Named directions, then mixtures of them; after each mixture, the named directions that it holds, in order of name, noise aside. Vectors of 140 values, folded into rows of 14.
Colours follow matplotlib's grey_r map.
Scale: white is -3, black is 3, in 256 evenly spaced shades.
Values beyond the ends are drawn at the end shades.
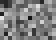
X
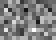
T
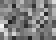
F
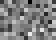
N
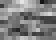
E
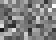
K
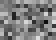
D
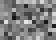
D.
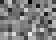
N.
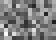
D, F, X.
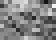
E, K.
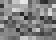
E, K.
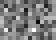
F, T.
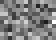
D, N.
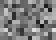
D, F, T.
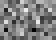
T.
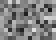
D, F, T.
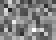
N, T.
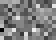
K, T.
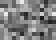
E, F, N.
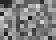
X.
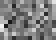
F.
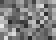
F, X.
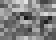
D, E, K.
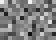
N, X.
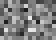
D, T.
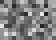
F, N.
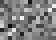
K, N, X.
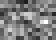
D, E, N.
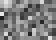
X.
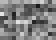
D, X.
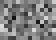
D, F, T.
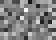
N, T.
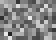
D, T, X.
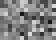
E, N.
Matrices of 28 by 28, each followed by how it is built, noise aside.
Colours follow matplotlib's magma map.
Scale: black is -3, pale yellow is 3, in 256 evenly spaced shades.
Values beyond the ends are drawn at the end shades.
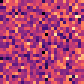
noise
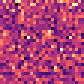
repeating columns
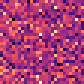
repeating rows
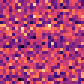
repeating columns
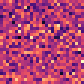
repeating columns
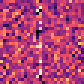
uneven columns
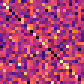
diagonal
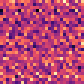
repeating columns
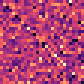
diagonal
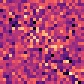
banded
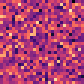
repeating rows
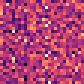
repeating rows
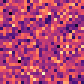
noise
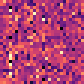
uneven columns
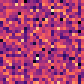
repeating rows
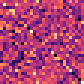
diagonal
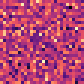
repeating columns
